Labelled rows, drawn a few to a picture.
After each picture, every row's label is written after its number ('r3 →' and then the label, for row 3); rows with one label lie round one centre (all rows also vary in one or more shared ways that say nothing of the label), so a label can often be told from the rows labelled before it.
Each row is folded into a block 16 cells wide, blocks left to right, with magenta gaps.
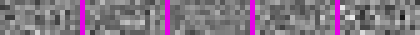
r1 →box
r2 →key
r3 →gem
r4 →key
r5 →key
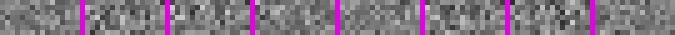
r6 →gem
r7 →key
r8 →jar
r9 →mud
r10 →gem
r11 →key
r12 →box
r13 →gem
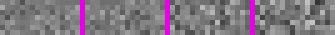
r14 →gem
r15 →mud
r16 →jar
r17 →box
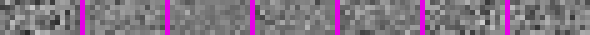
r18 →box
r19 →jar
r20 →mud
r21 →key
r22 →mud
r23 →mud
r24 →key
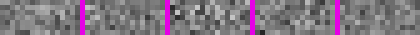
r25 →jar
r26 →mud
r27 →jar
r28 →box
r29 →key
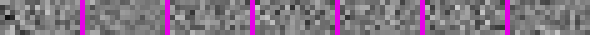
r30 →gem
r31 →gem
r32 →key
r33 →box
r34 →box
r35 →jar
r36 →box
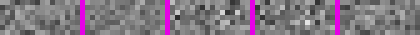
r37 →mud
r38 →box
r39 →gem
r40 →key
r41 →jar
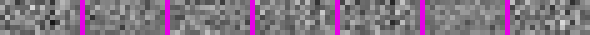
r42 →mud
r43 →jar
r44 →gem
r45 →jar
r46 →gem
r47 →jar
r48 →key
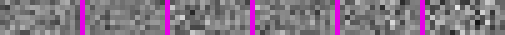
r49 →jar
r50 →key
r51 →key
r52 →mud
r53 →key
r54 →box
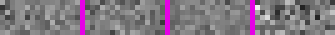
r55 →key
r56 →box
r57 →jar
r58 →gem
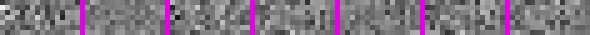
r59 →mud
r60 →gem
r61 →box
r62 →box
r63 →jar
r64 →key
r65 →mud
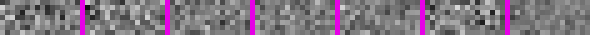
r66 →key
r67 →key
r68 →gem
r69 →key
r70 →mud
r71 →key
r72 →key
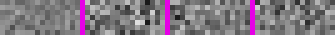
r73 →mud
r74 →mud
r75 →gem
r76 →gem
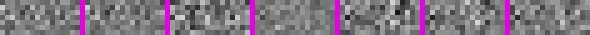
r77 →jar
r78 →jar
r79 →key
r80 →jar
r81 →box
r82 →jar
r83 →gem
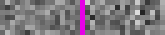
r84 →box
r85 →gem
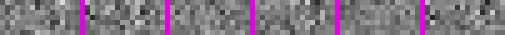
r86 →box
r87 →box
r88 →box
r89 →jar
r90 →key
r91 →gem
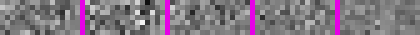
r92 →gem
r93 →mud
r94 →gem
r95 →jar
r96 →box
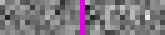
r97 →gem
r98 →jar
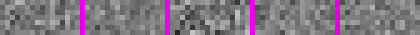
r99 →key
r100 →mud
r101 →key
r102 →key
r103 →box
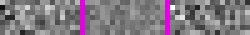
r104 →mud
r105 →gem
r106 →jar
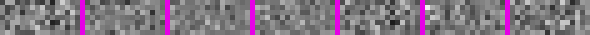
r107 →gem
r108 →box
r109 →box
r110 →jar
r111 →gem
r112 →mud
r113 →key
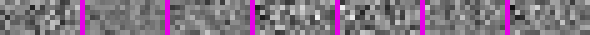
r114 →gem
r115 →gem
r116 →key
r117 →jar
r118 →jar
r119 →gem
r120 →key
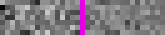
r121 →box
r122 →mud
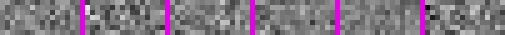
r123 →mud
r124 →jar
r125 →key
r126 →gem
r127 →mud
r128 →box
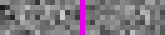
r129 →key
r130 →jar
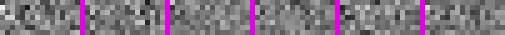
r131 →jar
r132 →mud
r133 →key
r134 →box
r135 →box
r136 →mud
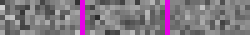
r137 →key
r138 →mud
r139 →mud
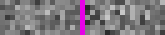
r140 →box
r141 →jar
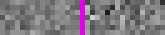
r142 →key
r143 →key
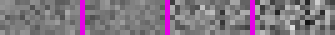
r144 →gem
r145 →key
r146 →jar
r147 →gem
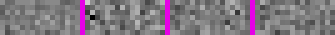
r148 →key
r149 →gem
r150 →key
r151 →gem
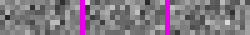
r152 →gem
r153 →mud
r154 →box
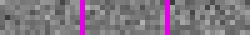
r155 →gem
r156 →mud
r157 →box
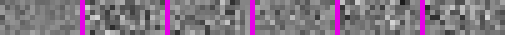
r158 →key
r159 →key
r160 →box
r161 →gem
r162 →key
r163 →jar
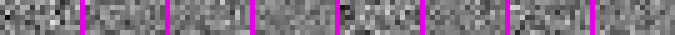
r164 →gem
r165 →mud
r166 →jar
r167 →box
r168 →key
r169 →jar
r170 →mud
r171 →gem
